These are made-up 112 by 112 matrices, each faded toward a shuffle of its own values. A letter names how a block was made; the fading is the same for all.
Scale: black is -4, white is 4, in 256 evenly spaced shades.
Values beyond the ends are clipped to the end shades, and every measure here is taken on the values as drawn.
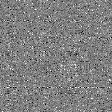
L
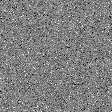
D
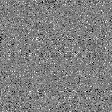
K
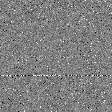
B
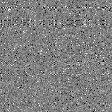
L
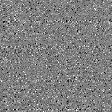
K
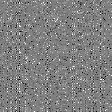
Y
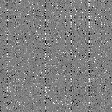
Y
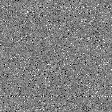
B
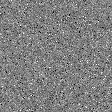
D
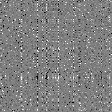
Y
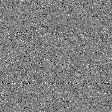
B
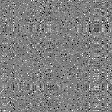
Y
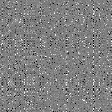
Y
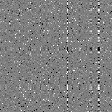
Y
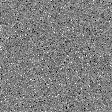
D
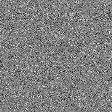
B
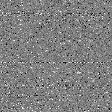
K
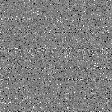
K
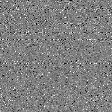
K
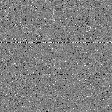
K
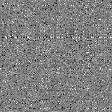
K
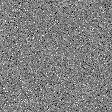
D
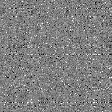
L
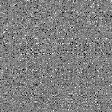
L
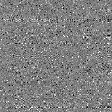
L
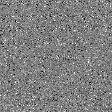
B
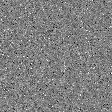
D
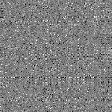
L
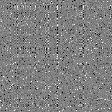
Y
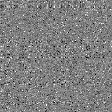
L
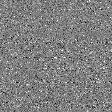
B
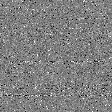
B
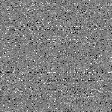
K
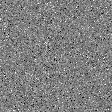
D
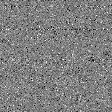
B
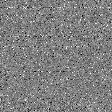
B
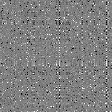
Y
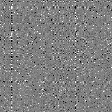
Y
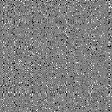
Y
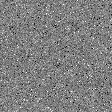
D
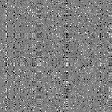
Y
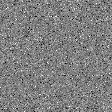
B
